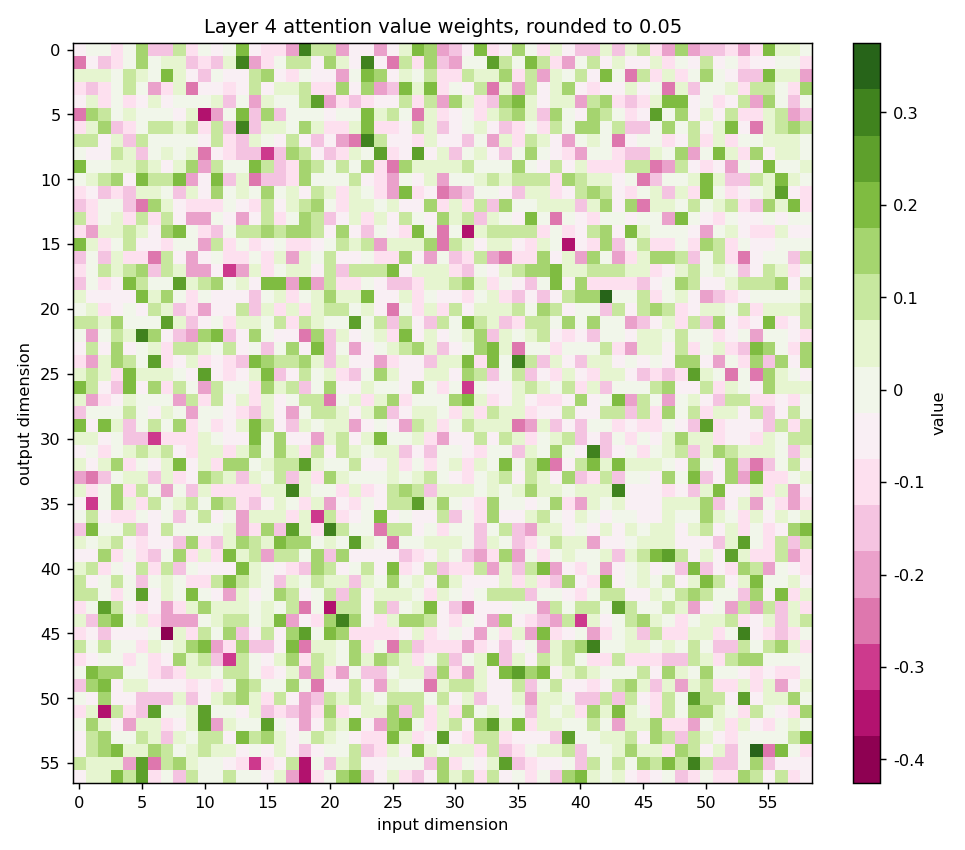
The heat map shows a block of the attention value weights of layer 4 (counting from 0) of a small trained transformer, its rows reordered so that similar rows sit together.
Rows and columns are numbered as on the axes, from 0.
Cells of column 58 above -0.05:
38
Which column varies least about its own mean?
30
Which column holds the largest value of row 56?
5
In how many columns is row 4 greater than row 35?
24
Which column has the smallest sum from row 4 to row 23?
10
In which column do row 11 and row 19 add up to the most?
42
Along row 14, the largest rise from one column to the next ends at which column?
32
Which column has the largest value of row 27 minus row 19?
31
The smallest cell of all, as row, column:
45, 7
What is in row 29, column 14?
0.2
